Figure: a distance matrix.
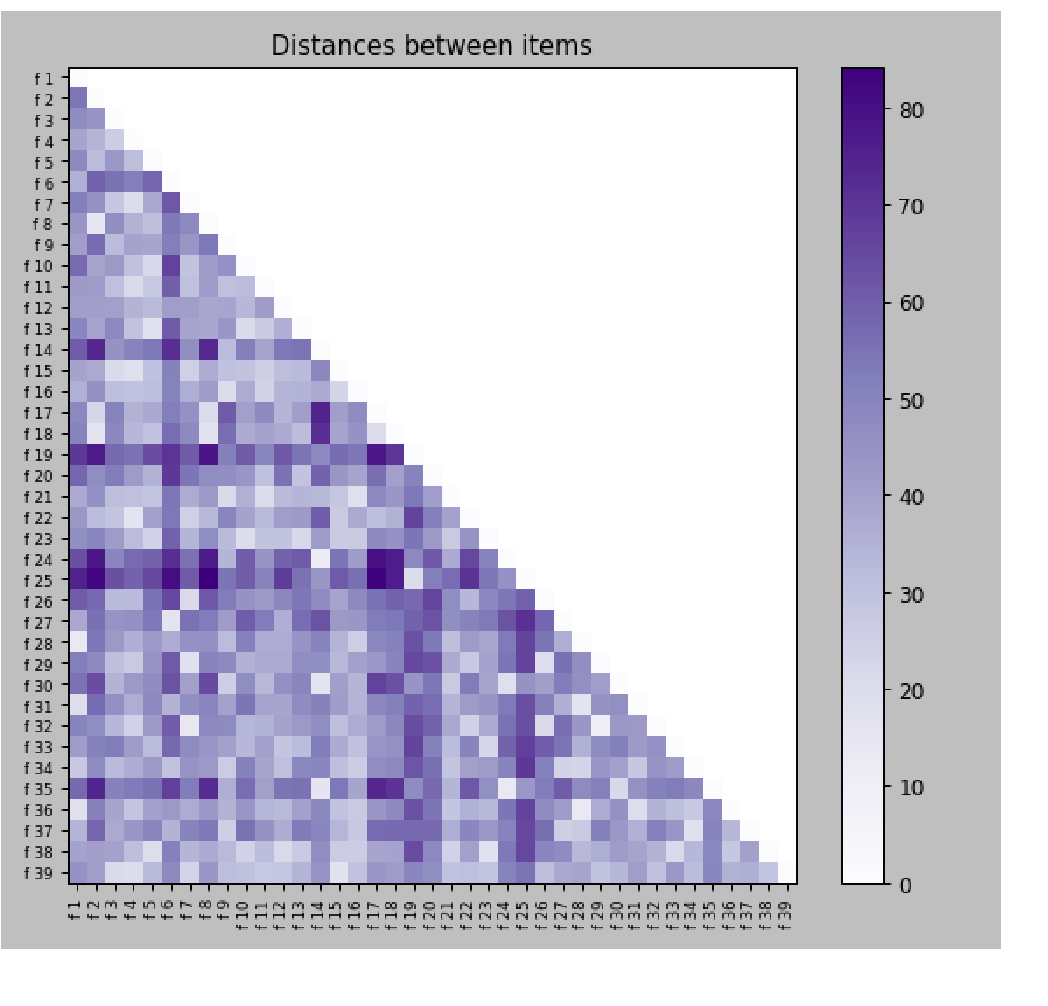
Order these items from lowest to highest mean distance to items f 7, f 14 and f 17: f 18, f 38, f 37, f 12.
f 38, f 12, f 18, f 37
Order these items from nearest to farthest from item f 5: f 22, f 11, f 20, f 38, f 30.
f 38, f 11, f 20, f 22, f 30
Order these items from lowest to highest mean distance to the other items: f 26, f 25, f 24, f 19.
f 26, f 24, f 19, f 25
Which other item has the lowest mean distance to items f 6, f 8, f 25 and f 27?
f 34
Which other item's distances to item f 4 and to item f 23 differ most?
f 22
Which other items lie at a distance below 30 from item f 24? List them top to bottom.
f 14, f 30, f 35
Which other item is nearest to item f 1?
f 28
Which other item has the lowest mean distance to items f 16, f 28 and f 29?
f 36
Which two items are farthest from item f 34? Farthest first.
f 25, f 19
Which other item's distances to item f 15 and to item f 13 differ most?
f 3
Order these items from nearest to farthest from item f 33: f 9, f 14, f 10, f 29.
f 10, f 9, f 29, f 14
